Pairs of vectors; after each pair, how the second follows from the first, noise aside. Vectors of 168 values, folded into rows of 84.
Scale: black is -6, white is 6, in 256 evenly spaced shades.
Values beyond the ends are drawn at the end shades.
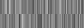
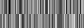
negated, scaled up.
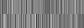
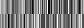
reversed, negated, scaled up.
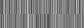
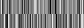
reversed, negated, scaled up.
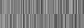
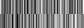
negated, scaled up.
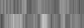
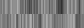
wrapped around, negated.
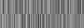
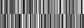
negated, scaled up.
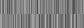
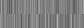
shrunk.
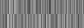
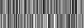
reversed, negated, scaled up.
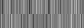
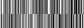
negated, scaled up.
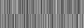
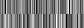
reversed, negated, scaled up.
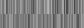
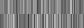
wrapped around, negated.
